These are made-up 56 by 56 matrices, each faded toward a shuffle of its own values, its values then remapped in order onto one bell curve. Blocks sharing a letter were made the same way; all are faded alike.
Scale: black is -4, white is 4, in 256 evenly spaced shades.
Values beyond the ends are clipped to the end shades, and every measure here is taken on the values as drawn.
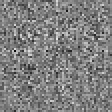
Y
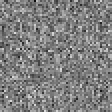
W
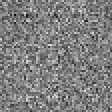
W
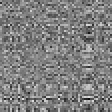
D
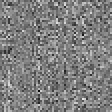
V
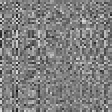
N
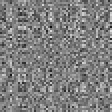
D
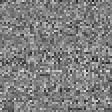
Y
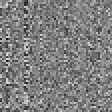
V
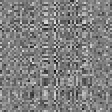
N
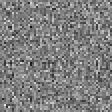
W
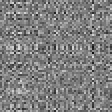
D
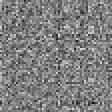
W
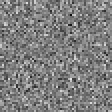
W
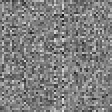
V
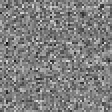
Y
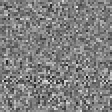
Y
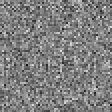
W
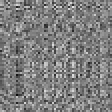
D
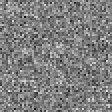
W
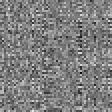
V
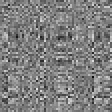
D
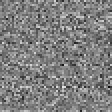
Y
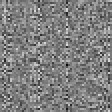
V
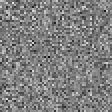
W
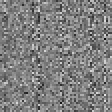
V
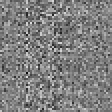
V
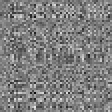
D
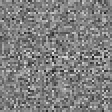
Y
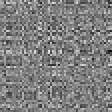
D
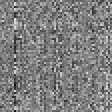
V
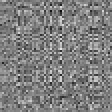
N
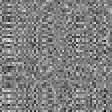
N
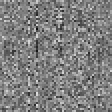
V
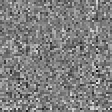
Y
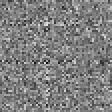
Y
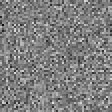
W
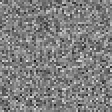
W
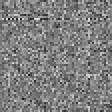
Y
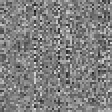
V
